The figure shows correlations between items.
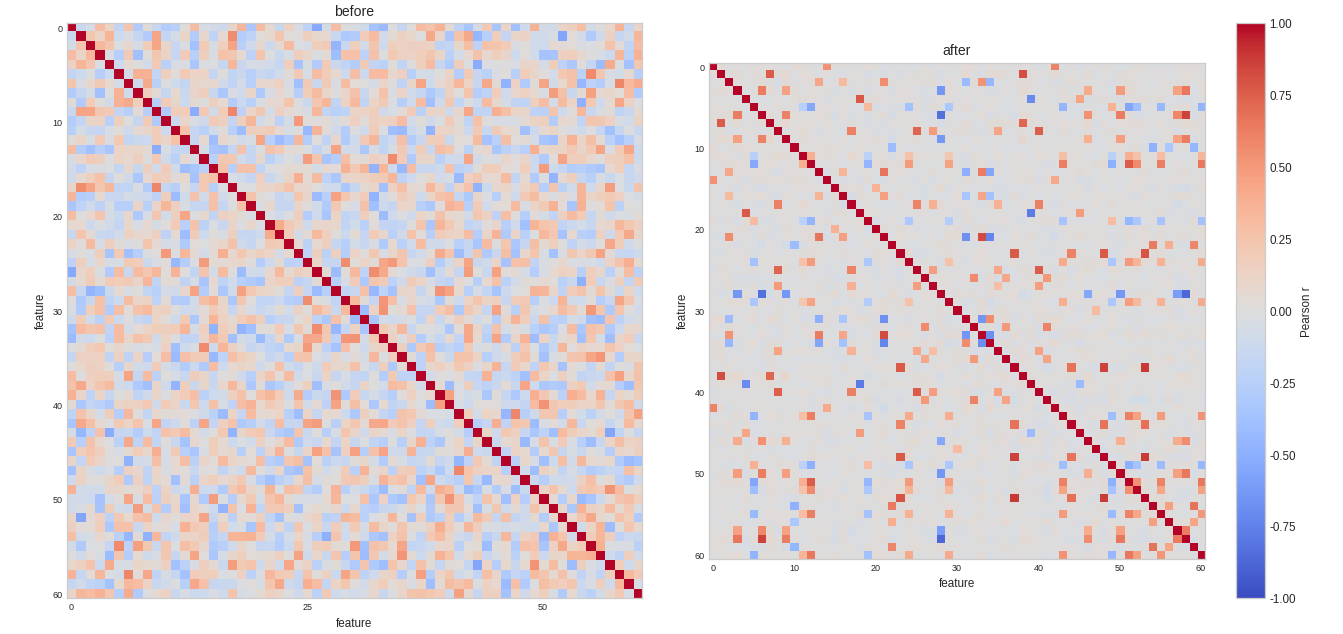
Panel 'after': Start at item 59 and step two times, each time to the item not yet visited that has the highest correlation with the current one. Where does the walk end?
22
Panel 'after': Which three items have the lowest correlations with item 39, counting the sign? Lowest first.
18, 4, 45
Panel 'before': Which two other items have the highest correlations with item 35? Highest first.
56, 55
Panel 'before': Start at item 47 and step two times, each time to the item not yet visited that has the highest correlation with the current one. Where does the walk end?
60
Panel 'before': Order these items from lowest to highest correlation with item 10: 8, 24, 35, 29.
29, 8, 35, 24
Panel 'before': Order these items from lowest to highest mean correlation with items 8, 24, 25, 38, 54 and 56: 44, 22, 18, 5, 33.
44, 22, 33, 5, 18
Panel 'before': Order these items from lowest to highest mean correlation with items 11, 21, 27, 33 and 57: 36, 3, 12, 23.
12, 3, 36, 23
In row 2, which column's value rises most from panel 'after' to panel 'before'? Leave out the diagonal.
34
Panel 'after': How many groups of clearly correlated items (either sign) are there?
12
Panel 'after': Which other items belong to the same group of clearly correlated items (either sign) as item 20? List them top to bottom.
15
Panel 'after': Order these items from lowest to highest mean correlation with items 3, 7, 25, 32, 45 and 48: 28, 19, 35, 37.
28, 19, 35, 37
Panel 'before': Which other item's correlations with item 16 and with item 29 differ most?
24
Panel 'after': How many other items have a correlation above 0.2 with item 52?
8
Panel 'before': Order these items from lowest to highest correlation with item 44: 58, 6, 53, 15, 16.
53, 16, 15, 58, 6
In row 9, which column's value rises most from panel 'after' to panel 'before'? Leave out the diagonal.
17
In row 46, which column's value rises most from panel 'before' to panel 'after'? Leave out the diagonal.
6
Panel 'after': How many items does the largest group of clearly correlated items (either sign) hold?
12
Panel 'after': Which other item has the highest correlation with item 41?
32
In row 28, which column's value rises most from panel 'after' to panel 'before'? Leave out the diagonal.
50
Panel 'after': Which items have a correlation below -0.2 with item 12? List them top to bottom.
5, 19, 49
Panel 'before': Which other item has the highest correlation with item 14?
34
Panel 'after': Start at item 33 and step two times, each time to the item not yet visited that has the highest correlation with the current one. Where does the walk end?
13
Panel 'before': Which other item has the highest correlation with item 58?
6
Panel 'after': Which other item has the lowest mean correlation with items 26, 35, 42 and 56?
10
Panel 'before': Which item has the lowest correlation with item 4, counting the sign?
43
